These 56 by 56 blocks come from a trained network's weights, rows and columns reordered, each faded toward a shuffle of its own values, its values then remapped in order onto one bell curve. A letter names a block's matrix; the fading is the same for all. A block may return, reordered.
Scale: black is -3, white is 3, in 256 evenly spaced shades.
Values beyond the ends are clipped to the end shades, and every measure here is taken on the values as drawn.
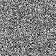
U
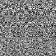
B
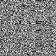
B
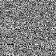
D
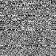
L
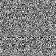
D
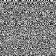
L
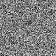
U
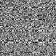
L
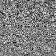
D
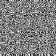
L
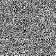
U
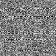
L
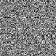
D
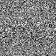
D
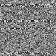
L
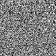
U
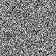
U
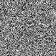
U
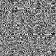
B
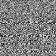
L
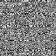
B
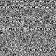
L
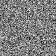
U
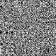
U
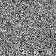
U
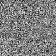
D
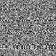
L
